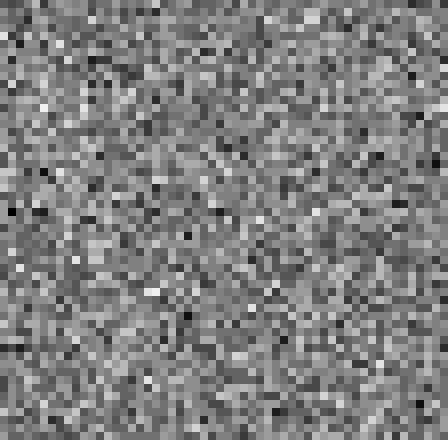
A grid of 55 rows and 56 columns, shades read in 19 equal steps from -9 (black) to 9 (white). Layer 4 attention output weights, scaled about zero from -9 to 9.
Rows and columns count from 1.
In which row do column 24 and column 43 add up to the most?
51
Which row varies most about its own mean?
27
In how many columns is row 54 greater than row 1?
31
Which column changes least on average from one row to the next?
54
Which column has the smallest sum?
53
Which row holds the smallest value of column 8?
38
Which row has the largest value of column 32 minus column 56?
8
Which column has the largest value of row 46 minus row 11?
14
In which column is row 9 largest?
56
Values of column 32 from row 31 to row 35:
1 -2 -6 3 3
